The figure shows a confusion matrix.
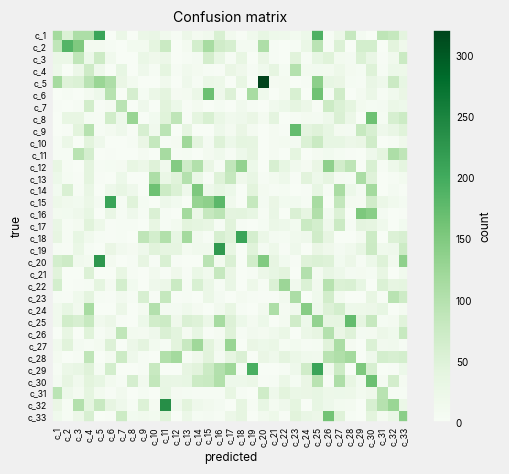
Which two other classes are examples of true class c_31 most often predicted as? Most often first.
c_1, c_20
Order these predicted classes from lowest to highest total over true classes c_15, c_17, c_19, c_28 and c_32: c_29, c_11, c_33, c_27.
c_29, c_33, c_27, c_11
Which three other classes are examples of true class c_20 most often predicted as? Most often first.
c_5, c_33, c_15
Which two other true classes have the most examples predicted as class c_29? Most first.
c_16, c_13
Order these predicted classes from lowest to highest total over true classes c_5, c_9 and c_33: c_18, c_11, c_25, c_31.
c_31, c_18, c_11, c_25
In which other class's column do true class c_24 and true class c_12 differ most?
c_18
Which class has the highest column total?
c_25
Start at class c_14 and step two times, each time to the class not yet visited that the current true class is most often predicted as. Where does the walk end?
c_13
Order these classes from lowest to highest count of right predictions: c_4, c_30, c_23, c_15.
c_4, c_23, c_15, c_30
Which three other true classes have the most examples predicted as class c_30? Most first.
c_8, c_16, c_14
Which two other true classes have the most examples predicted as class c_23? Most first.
c_9, c_4
